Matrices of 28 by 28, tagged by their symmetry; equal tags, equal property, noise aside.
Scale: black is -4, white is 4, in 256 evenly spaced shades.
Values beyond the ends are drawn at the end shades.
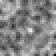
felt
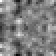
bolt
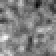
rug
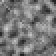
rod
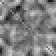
felt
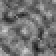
rod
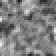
rug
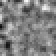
rug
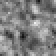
rug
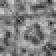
felt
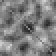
felt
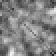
felt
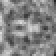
bolt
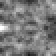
bolt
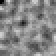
felt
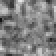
rug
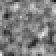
rug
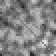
felt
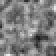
felt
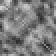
felt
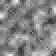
felt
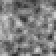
rug
